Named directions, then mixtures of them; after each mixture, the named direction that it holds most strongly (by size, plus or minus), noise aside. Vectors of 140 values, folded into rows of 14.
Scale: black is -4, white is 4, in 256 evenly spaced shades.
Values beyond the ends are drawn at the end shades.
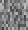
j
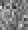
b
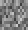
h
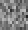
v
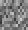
h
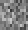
v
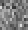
b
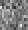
b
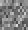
h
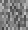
j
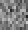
v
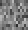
h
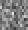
b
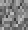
h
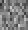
j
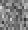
j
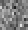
b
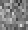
b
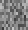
j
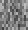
j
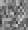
h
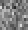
b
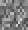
h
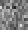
b
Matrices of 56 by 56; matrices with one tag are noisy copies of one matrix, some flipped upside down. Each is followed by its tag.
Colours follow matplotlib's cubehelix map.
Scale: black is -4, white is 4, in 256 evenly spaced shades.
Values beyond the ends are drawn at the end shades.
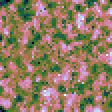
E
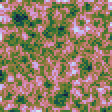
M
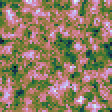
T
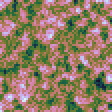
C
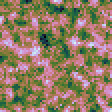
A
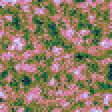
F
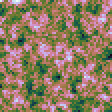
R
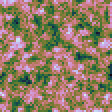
F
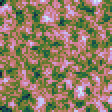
E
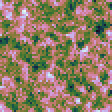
C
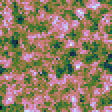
T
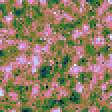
A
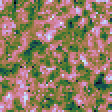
C
